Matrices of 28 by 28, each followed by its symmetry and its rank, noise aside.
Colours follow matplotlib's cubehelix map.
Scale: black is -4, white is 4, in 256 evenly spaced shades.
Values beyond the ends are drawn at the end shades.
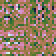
antisymmetric, rank four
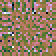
antisymmetric, rank four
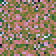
no symmetry, rank six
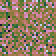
antisymmetric, rank six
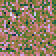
antisymmetric, rank eight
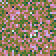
symmetric, rank eight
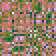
symmetric, rank four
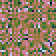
antisymmetric, rank four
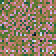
symmetric, rank eight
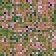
no symmetry, rank eight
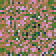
symmetric, rank six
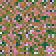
symmetric, rank six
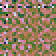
no symmetry, rank four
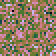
no symmetry, rank eight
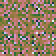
antisymmetric, rank four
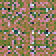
no symmetry, rank four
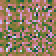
antisymmetric, rank four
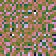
symmetric, rank four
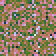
symmetric, rank eight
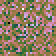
antisymmetric, rank eight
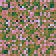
symmetric, rank six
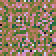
antisymmetric, rank six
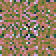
antisymmetric, rank four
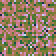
antisymmetric, rank eight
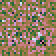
symmetric, rank six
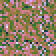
antisymmetric, rank six
